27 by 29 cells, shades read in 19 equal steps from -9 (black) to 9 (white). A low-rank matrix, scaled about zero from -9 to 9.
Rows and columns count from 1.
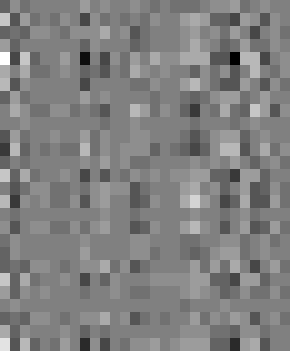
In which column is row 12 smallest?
1
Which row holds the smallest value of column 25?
12
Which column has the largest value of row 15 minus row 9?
20
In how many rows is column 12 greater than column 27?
12
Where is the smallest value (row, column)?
5, 24
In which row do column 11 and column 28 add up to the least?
9
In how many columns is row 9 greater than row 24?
11
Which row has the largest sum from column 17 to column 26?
16
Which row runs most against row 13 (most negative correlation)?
6
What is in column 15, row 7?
-1
